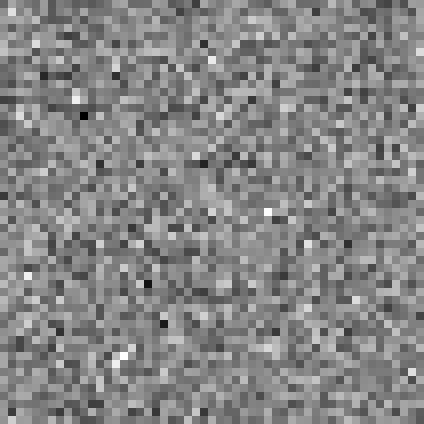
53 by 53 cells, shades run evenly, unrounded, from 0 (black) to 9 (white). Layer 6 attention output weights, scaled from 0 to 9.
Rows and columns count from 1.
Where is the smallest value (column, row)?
11, 15
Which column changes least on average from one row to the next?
23
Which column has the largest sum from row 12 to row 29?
36
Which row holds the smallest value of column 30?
20
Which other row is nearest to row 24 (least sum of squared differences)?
49
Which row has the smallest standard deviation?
4
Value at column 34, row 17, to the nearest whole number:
5
